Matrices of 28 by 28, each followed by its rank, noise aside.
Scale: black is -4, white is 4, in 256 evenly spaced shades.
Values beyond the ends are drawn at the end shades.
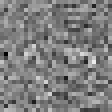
six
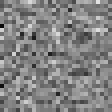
six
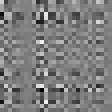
two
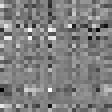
three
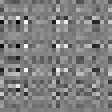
two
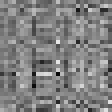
three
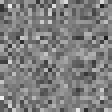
six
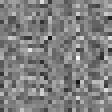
four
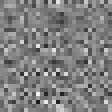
four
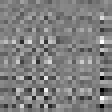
two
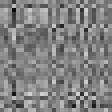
three
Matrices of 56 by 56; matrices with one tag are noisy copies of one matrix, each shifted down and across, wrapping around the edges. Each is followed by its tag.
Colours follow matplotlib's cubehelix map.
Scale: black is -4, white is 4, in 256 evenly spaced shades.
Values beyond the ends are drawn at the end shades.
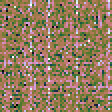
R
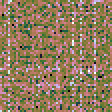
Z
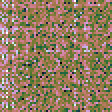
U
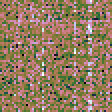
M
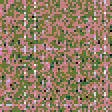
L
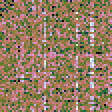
M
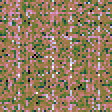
R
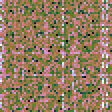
U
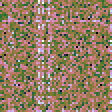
U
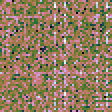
L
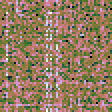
U
